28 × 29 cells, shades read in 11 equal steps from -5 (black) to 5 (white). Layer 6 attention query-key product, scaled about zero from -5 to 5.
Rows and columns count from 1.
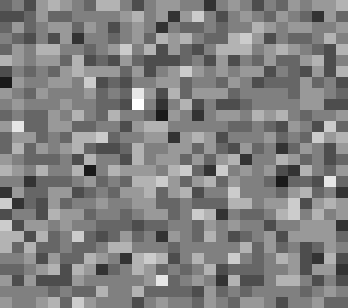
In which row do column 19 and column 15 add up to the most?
16
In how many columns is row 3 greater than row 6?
13
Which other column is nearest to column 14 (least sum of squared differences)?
17
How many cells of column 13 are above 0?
12
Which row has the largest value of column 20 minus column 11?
24
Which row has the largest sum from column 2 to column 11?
5
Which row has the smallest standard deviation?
27
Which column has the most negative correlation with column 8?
11
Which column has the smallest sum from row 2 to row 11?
14
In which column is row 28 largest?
7
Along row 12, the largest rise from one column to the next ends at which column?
28
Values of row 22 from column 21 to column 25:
-1 0 1 -2 1
